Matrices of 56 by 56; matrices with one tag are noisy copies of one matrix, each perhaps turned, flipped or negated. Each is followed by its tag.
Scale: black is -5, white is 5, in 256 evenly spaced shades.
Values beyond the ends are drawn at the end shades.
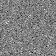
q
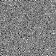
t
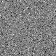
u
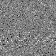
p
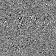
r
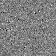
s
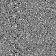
p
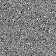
s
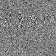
r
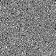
t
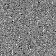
s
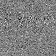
r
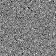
u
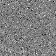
u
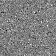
s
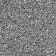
s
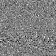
p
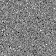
q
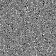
s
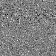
p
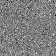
u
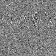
r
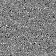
s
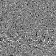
p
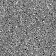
s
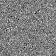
s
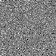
t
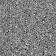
s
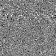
p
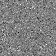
q
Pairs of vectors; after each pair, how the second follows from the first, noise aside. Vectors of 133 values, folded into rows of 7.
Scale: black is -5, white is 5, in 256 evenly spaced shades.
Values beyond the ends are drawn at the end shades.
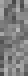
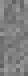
shrunk.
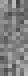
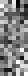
scaled up.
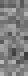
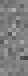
partly zeroed.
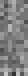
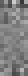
reversed, negated, partly zeroed.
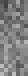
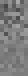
partly zeroed.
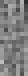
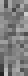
reversed.
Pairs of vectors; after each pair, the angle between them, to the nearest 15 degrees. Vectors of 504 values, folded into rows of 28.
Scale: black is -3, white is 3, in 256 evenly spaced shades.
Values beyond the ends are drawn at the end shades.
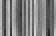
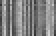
165 degrees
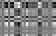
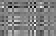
75 degrees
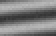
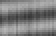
15 degrees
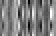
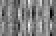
165 degrees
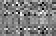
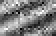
60 degrees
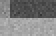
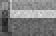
150 degrees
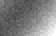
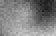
90 degrees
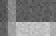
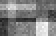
60 degrees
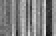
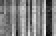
15 degrees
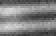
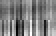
105 degrees
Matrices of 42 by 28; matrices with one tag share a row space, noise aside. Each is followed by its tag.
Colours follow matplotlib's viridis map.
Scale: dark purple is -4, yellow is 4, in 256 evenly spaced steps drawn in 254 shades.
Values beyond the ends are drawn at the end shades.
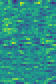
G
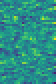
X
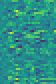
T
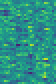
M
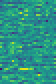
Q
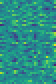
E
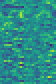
G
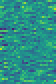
X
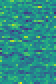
Q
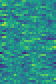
X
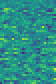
X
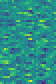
M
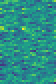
X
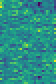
Q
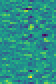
M
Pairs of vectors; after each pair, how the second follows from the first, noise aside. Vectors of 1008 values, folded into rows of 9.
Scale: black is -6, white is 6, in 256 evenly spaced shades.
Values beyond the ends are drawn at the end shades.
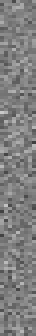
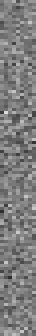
sign-scrambled.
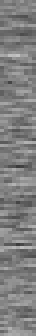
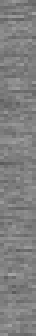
wrapped around, negated, shrunk.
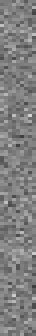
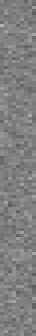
shrunk.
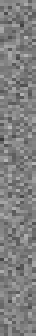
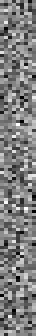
reversed, scaled up.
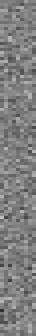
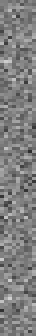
sign-scrambled.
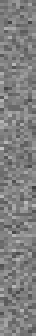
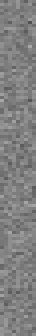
shrunk.
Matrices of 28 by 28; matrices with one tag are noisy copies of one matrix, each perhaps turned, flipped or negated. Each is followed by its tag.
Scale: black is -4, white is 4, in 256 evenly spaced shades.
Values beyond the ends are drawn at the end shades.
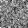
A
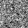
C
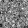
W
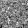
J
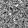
C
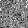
A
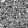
W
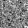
J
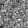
J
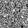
C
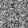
C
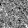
J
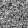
J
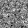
C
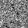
C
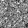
W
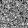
J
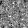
W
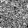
A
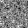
J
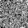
A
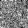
A
